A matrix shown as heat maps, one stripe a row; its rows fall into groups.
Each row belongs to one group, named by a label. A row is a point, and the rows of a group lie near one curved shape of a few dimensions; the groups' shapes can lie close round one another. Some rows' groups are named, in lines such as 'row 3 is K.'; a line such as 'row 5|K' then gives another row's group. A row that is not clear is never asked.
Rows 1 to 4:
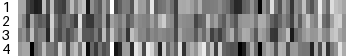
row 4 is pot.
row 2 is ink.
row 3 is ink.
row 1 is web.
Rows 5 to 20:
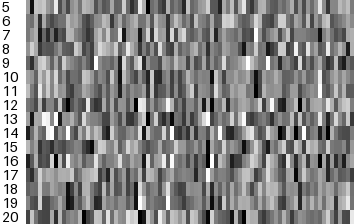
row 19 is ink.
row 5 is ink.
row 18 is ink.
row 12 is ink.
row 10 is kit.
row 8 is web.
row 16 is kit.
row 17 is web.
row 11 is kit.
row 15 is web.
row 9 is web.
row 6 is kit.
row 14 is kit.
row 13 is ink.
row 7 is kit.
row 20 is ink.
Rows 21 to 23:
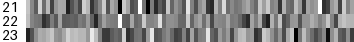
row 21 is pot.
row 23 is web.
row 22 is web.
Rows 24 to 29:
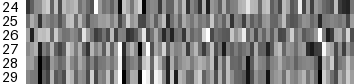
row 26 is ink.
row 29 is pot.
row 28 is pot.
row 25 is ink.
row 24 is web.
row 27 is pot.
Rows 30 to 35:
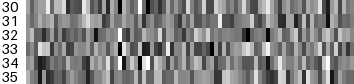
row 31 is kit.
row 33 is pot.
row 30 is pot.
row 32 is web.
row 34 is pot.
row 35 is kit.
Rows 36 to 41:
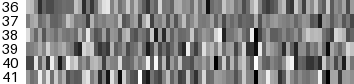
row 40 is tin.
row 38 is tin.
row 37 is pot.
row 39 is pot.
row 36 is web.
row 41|pot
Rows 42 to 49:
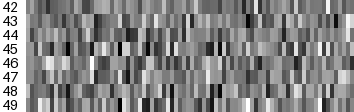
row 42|pot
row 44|ink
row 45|pot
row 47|web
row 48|kit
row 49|pot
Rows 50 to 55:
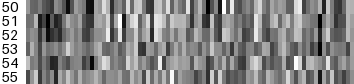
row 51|kit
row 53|ink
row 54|web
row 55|kit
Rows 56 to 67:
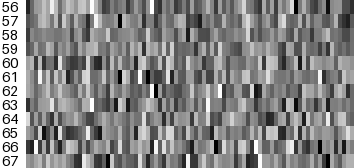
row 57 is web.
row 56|web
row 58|pot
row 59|kit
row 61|pot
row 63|web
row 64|kit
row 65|ink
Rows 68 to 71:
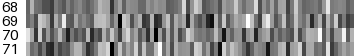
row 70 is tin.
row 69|pot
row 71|kit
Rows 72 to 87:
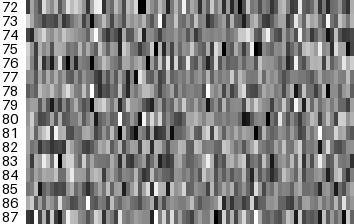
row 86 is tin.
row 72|ink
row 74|web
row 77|ink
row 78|web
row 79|web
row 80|web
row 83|ink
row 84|ink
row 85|kit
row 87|tin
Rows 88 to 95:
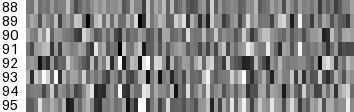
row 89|ink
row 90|pot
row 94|web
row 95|ink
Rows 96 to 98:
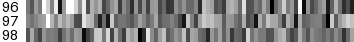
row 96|ink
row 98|ink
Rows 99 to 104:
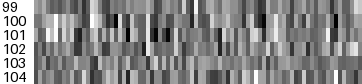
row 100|pot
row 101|pot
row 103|pot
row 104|pot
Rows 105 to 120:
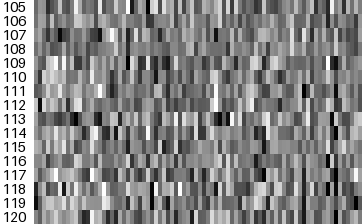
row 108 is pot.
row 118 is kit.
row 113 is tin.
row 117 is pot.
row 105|pot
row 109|pot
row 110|ink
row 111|web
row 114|pot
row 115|kit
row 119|web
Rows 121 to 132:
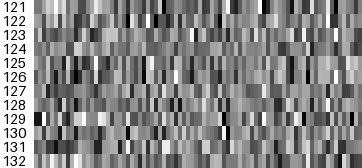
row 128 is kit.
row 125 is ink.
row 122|pot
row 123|pot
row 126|ink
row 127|kit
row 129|tin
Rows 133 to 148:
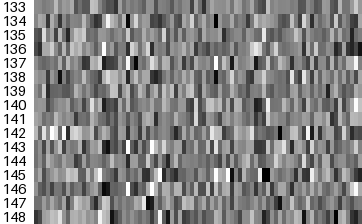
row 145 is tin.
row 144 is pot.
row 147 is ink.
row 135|tin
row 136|web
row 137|web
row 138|web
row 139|kit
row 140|pot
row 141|pot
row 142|ink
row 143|web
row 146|web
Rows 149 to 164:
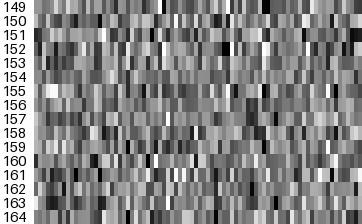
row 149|tin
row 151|web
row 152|tin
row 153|kit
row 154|pot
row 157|web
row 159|kit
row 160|pot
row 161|tin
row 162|ink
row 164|web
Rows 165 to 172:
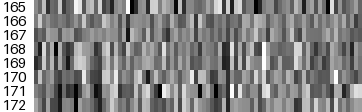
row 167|pot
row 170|pot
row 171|tin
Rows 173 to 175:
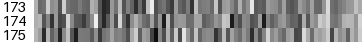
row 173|ink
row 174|tin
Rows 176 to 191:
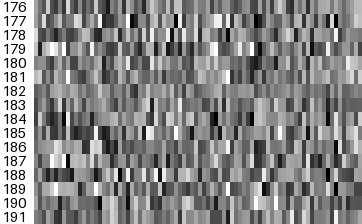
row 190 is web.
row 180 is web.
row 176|ink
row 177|pot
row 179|ink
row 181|tin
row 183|kit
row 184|ink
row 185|ink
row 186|pot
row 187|ink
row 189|kit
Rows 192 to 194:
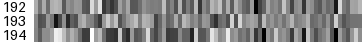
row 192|pot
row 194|pot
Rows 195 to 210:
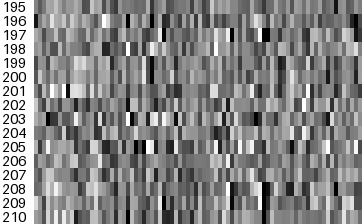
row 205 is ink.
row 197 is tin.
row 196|web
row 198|web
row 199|ink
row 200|ink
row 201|ink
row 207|ink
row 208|kit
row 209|tin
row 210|kit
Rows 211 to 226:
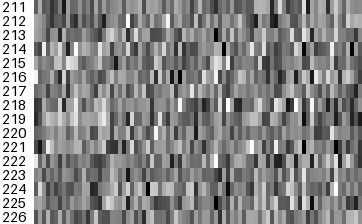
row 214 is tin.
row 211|ink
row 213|web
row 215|tin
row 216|kit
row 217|ink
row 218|kit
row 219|web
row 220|pot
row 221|web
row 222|kit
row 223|pot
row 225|web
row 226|ink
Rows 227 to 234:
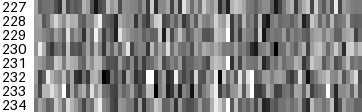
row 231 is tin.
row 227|kit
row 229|tin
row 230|web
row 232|ink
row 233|ink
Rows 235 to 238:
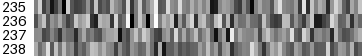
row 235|ink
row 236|pot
